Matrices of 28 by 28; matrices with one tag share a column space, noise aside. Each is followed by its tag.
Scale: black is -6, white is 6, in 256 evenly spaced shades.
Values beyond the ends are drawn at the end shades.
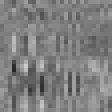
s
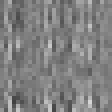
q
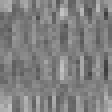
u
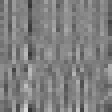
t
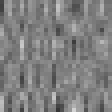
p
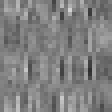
u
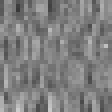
p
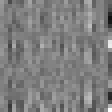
q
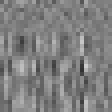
s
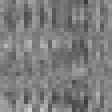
q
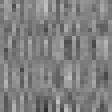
p
